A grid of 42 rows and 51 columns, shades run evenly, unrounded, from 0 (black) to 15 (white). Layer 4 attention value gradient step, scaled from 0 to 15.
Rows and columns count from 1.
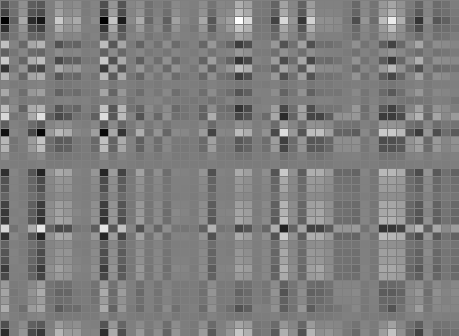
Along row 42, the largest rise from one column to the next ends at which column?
13
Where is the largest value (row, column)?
3, 27
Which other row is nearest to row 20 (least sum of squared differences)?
40
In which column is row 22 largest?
32
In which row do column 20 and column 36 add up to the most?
17
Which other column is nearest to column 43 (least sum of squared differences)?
45
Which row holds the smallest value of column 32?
29
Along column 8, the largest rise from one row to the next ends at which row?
30
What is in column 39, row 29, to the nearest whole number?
9
